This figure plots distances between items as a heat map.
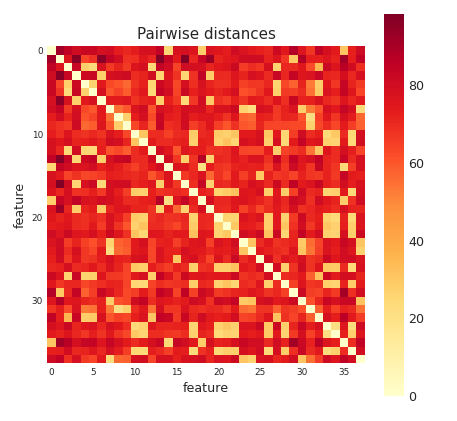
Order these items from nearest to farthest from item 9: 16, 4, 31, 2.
31, 4, 2, 16
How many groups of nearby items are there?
8
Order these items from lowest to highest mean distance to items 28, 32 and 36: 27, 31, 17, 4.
17, 4, 27, 31
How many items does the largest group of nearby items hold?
11
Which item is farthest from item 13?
1
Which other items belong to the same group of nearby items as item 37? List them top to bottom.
7, 23, 24, 30
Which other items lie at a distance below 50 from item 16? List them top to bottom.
3, 6, 13, 19
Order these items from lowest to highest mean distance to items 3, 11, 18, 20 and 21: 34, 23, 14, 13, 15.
34, 14, 13, 15, 23
